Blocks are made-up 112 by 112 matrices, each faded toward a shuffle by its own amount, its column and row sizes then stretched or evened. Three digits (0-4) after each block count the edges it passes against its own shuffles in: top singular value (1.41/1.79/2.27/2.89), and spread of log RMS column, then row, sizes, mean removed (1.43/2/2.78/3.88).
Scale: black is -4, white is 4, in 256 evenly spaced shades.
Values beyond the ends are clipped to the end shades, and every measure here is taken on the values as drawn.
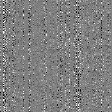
3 4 0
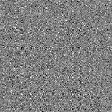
3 1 1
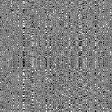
4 3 0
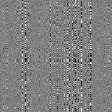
4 4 1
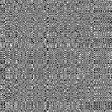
4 3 0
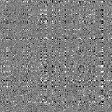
4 3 3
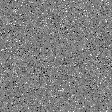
0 0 0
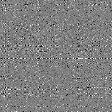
3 1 3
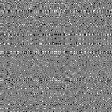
4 0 3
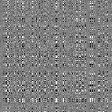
4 4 3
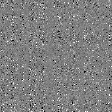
0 3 2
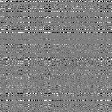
4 2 4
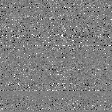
1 1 3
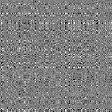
4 3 3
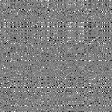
4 1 3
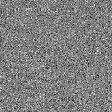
2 0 1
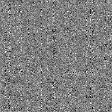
0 3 1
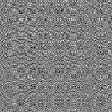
4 2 2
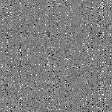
2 3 2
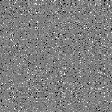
3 1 1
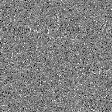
1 0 1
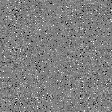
2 1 0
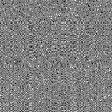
4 1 1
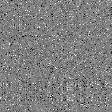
2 0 1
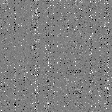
0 3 1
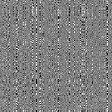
4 4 0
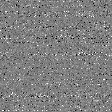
0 0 3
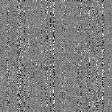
1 4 1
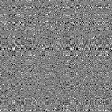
4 1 3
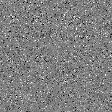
1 0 1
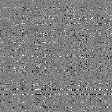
3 2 3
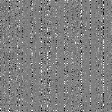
2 4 1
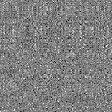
3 1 0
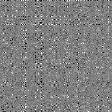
3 3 3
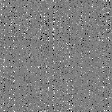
0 3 1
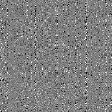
3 3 0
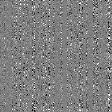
0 4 2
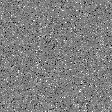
1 0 0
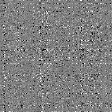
1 3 3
